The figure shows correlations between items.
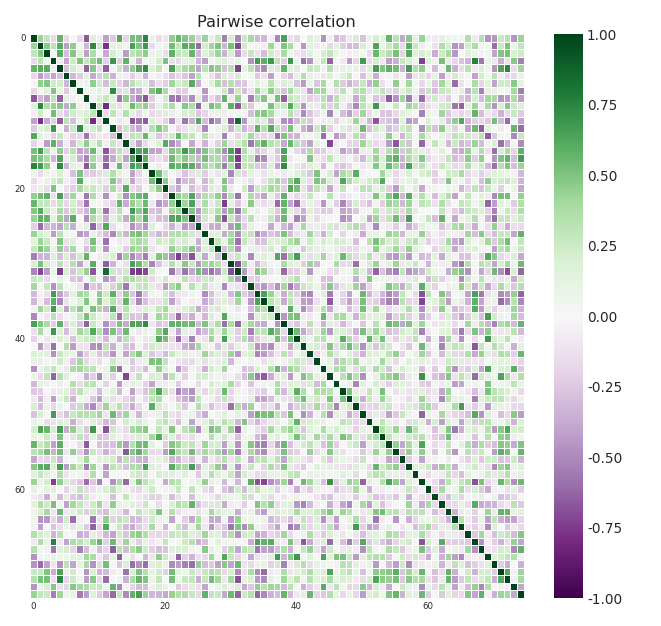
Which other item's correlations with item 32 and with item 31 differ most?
11
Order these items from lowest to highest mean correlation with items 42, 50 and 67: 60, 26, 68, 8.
68, 26, 60, 8
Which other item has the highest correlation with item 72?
4
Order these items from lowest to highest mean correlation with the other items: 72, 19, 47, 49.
49, 47, 19, 72
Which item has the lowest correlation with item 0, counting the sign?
8
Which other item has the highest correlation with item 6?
24
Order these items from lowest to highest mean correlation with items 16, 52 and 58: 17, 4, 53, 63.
53, 63, 17, 4
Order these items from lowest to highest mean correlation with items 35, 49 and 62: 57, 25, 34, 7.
25, 57, 7, 34
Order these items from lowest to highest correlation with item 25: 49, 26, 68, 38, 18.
38, 26, 68, 18, 49
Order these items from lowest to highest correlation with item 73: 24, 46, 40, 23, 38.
38, 23, 40, 24, 46
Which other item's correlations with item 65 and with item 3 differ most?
39
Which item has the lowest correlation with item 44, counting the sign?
13
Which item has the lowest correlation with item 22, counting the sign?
29
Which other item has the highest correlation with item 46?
69
